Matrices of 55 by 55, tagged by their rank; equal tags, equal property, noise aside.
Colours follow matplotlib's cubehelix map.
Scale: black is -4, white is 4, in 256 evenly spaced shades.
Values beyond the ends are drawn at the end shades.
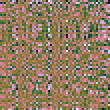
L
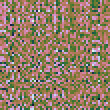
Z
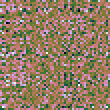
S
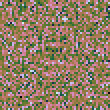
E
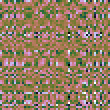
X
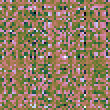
L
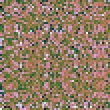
S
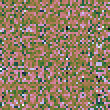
S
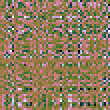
L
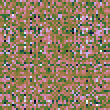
Z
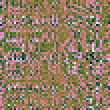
Z
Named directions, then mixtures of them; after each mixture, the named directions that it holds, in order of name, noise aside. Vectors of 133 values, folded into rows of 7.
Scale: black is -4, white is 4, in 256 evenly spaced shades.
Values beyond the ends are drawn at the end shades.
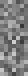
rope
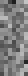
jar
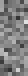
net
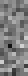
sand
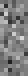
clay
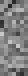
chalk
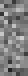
chalk, clay.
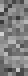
chalk, net.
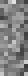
jar.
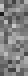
chalk, clay, net.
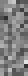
jar, sand.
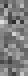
chalk, clay.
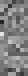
chalk, net.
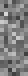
clay, rope.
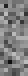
clay, sand.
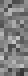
chalk, rope.
